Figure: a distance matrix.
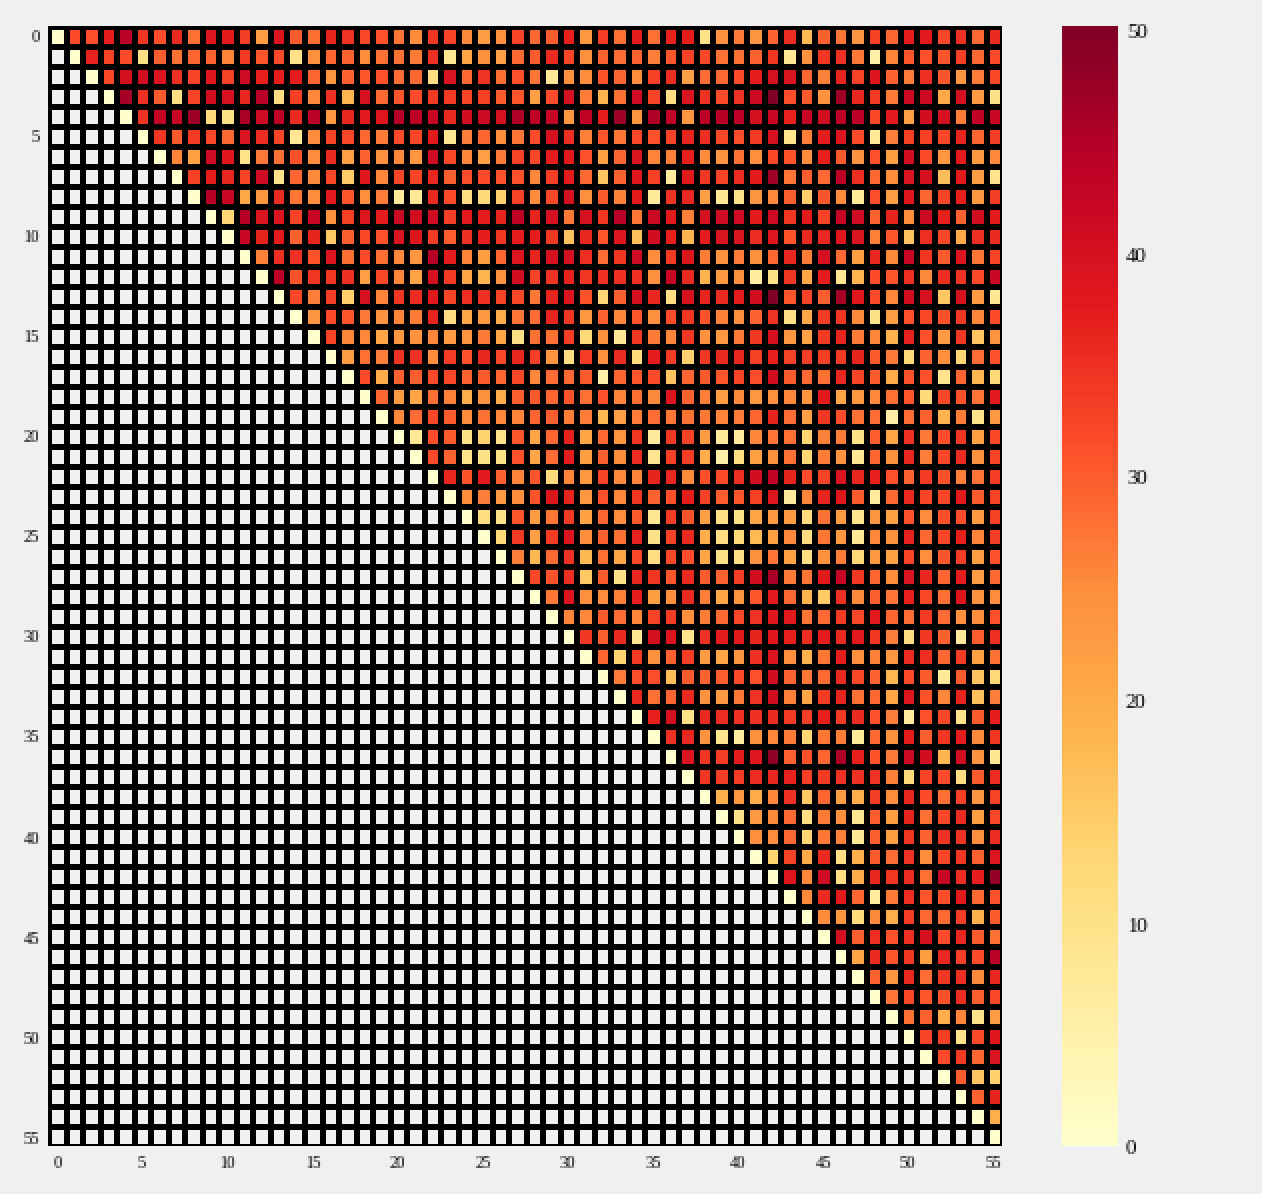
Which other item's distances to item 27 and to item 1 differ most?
48
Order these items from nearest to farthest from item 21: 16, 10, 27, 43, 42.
42, 43, 27, 16, 10
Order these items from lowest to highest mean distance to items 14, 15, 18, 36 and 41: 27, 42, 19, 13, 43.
43, 19, 27, 13, 42
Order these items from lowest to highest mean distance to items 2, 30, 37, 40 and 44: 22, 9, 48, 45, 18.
22, 18, 45, 48, 9
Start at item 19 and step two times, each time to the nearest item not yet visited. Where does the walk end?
54
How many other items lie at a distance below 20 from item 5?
5
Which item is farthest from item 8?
4
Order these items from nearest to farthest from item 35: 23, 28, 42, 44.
44, 28, 42, 23
